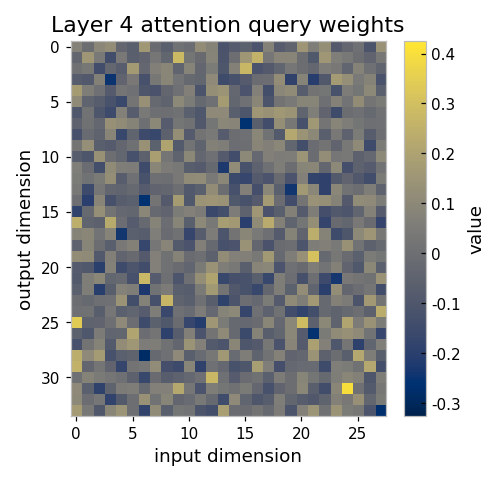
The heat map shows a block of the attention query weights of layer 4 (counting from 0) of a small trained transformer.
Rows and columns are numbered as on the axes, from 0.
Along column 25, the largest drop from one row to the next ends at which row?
27
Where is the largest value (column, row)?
24, 31
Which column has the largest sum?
12
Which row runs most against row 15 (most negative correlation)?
25
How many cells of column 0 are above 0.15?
6
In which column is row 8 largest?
19
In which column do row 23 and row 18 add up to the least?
13
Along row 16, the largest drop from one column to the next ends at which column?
15
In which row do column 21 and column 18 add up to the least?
26
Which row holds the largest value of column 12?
30
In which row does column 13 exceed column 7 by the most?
4
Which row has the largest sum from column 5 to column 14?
16
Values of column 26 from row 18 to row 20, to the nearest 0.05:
-0.05 0.05 0.1
